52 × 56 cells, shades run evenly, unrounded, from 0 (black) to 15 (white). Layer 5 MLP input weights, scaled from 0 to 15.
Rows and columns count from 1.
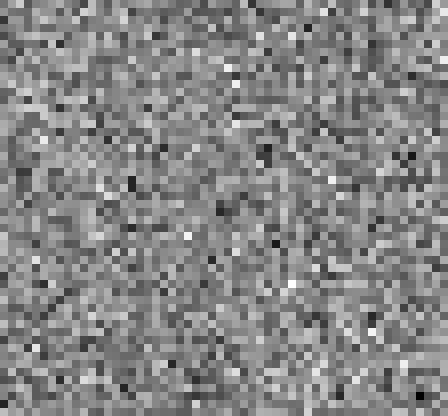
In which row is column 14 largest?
25
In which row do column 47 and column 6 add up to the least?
40
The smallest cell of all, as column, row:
53, 50
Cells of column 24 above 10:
4
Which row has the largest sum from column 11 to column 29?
30
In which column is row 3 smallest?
1
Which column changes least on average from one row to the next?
32
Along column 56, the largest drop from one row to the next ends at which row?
9
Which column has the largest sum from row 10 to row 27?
6
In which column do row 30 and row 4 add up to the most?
24
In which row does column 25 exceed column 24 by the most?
51
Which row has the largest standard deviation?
47
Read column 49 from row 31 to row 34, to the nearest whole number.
11 6 9 8
